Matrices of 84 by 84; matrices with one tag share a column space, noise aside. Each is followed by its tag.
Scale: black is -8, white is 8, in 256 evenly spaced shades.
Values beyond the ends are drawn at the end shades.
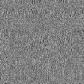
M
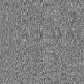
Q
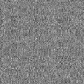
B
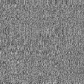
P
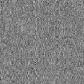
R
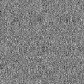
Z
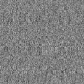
Z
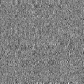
P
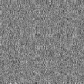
P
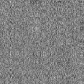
R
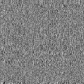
P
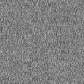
Q
